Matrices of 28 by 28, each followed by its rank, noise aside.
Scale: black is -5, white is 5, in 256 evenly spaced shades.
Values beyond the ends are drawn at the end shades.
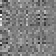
three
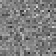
six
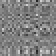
three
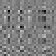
two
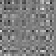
two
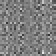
four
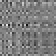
two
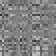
three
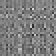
three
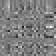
three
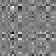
two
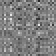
three
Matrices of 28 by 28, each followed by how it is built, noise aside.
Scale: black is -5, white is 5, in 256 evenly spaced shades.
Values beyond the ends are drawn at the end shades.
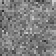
smooth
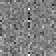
uneven columns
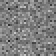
repeating rows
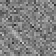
Toeplitz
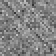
Toeplitz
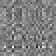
low rank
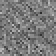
Toeplitz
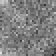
smooth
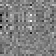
low rank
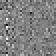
uneven columns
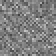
Toeplitz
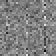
uneven columns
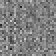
low rank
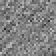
Hankel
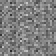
repeating rows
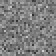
noise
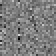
uneven columns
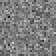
repeating rows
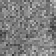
smooth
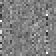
uneven columns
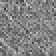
Toeplitz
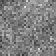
smooth
